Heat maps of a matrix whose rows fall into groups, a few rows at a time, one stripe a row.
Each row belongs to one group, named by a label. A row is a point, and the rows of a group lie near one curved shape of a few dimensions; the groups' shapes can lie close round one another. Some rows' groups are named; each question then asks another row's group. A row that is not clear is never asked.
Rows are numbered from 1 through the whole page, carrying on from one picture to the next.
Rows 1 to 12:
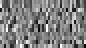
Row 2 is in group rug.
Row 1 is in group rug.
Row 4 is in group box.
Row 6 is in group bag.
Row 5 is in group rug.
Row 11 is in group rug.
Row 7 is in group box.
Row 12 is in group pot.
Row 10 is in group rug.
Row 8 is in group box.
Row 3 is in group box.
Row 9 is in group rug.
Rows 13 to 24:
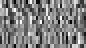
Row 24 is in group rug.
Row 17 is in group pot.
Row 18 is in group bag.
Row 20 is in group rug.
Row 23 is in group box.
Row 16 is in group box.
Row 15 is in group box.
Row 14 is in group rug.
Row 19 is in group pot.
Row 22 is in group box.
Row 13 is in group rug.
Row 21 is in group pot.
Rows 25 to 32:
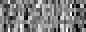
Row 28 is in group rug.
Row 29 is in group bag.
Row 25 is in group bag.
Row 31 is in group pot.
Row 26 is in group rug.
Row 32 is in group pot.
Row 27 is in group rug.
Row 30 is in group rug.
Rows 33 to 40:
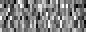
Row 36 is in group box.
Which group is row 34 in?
pot
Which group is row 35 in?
bag
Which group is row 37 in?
rug
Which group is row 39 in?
pot
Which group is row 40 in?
rug
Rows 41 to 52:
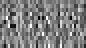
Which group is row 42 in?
pot
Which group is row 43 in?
box
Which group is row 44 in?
bag
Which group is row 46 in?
pot
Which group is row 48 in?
rug
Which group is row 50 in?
box
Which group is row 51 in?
pot
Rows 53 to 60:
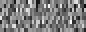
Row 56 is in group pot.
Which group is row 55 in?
rug
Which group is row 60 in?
pot
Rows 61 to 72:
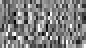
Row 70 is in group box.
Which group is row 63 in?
box
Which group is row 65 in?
pot
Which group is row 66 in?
box
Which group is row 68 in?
bag
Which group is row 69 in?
box
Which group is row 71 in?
pot
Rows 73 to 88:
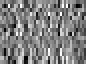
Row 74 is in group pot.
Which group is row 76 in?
pot
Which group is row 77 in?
rug
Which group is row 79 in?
box
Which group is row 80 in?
pot
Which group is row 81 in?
bag
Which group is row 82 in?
box
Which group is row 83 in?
rug
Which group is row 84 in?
box
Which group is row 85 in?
pot
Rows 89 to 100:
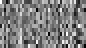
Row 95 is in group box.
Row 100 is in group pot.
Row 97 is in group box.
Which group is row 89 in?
rug
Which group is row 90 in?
pot
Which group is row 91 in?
pot
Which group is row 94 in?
bag
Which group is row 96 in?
pot
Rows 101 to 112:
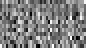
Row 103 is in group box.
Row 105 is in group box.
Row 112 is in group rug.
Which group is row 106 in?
box
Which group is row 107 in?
pot
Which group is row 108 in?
box
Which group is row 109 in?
pot
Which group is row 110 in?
rug
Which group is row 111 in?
bag
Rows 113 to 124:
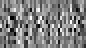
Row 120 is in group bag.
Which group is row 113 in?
box
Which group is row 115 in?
rug
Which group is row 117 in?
bag
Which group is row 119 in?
rug
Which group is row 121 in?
box
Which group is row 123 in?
box
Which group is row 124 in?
pot
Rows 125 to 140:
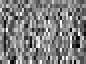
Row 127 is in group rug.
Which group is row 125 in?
rug
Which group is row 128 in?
bag
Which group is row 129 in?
bag
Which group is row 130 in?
pot
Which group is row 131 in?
pot
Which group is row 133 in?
pot
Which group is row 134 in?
rug
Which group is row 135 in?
rug
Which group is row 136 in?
rug
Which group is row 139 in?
box
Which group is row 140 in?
bag
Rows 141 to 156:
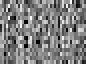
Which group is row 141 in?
rug
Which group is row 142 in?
pot
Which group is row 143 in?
pot
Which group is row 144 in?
rug
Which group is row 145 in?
bag
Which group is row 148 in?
box
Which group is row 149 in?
pot
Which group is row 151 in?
rug
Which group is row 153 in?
rug
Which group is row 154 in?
pot
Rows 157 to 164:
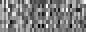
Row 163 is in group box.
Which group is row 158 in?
box
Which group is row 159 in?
pot
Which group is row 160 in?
box
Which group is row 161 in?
box
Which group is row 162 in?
bag
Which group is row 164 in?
rug
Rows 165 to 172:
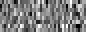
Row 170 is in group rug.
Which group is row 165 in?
bag
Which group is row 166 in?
box
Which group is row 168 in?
rug
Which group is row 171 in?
pot
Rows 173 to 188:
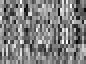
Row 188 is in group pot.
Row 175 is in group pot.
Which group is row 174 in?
rug
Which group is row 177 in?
rug
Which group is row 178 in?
rug
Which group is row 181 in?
pot
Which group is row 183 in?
pot
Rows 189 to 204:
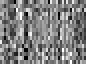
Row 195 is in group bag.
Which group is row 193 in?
bag
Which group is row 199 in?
rug
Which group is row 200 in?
box
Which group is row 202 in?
bag
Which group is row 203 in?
bag
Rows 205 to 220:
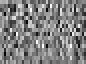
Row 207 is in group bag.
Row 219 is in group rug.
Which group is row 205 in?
box
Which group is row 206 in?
box
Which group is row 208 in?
pot
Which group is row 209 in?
box
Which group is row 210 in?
bag
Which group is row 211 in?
pot
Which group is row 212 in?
rug
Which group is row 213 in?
rug
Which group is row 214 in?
pot
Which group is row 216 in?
bag
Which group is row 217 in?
pot
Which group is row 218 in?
pot
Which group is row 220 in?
box
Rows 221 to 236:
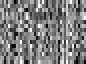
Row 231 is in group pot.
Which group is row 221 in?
bag
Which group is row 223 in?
bag
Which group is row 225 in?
pot
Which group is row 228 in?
bag
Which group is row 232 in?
bag
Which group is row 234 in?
bag
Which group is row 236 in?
pot
